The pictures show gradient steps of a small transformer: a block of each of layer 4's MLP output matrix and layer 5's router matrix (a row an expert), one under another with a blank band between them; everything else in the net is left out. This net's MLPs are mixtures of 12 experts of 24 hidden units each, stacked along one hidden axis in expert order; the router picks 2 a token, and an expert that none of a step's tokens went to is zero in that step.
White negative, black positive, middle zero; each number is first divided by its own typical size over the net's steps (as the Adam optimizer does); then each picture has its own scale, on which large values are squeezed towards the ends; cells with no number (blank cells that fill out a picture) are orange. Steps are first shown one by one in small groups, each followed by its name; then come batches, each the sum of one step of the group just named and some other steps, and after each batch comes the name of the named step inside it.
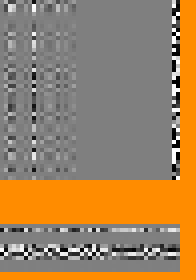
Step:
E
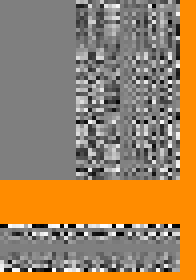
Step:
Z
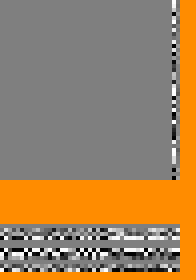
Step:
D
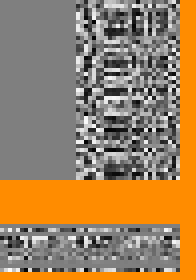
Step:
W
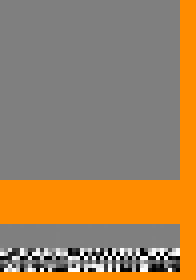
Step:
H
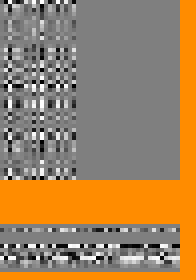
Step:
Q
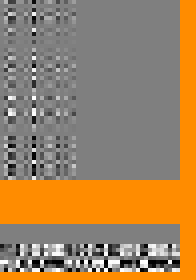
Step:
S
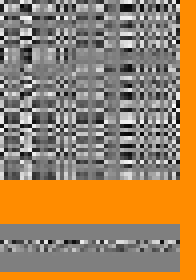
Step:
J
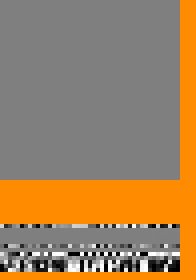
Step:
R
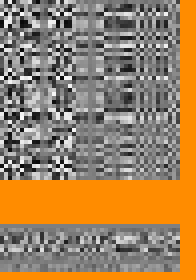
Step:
J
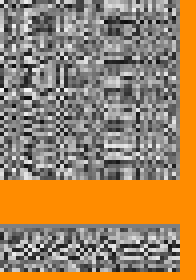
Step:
D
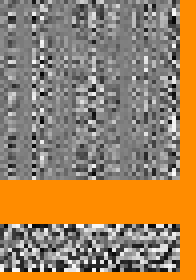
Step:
Z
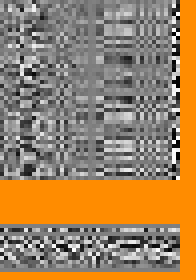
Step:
E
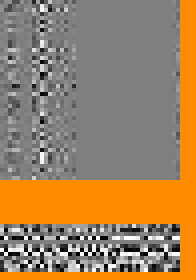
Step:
R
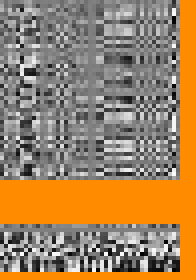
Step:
R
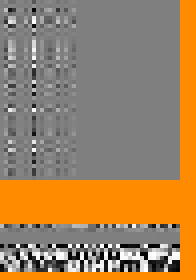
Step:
R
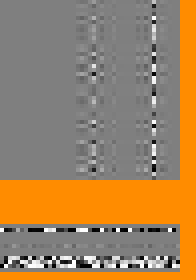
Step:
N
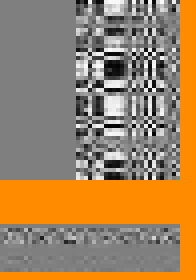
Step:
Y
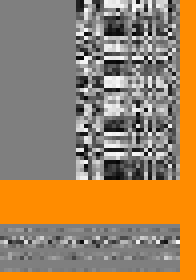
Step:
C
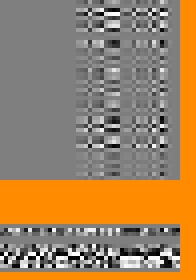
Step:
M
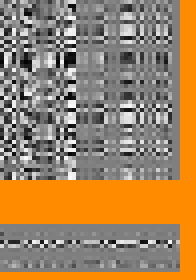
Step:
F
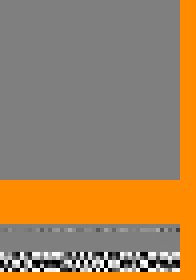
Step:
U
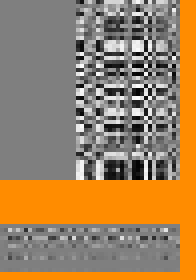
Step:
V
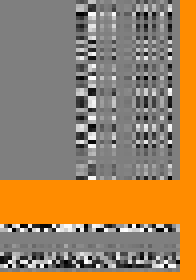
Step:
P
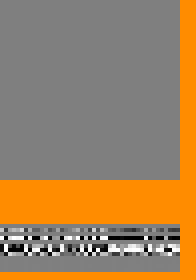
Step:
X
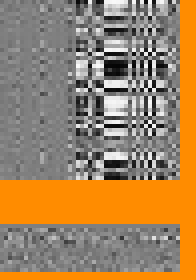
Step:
Y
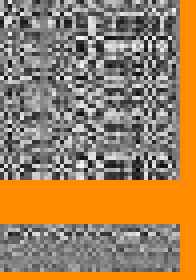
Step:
V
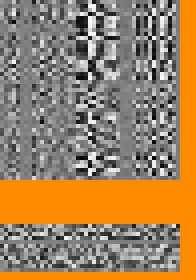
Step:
X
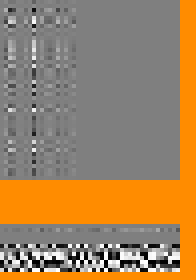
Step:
U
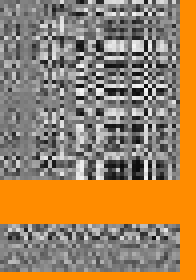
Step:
V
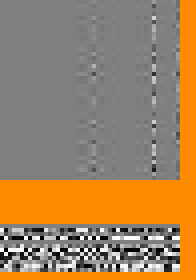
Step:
N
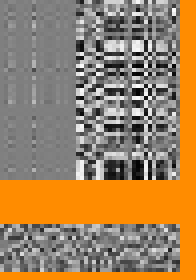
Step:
V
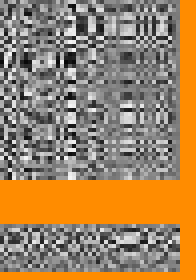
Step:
F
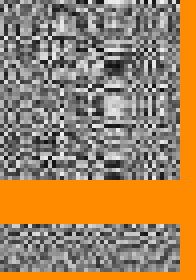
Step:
Y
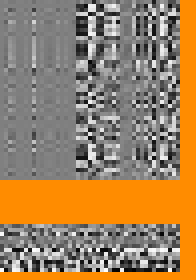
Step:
U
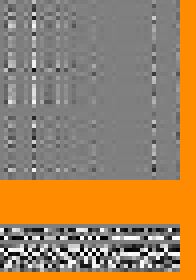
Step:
N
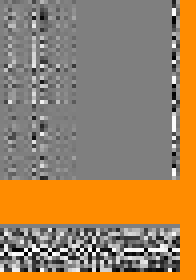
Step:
X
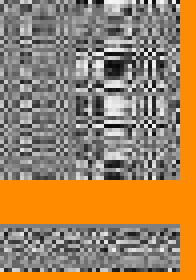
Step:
Y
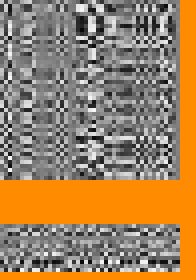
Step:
U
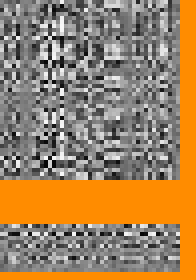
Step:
C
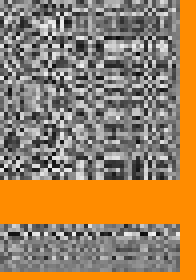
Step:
V
